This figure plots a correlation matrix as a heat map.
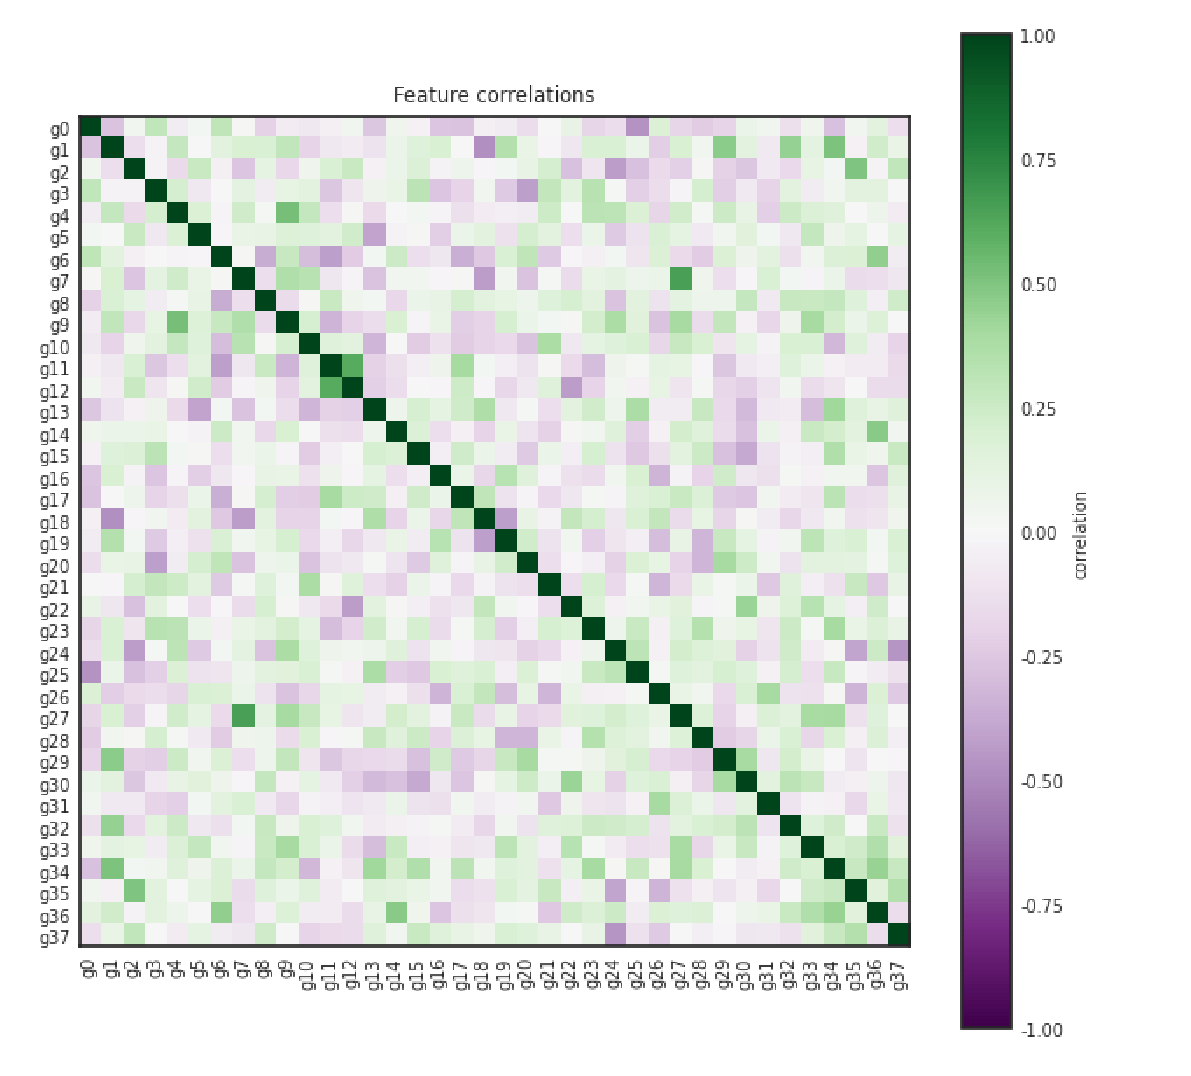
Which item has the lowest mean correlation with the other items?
g0
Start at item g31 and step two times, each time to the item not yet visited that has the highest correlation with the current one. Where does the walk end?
g18
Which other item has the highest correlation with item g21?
g10
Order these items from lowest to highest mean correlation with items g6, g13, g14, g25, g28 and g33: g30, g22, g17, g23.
g30, g17, g22, g23
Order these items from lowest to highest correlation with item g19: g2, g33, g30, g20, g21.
g21, g2, g30, g20, g33
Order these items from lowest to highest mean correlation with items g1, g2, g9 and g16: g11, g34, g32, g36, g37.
g11, g36, g32, g37, g34
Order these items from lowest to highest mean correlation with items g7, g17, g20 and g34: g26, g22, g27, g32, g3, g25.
g3, g22, g32, g26, g25, g27
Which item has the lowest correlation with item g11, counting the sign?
g6
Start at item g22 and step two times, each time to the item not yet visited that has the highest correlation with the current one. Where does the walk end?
g29
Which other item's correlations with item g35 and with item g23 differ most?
g2
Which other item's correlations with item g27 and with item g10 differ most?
g34
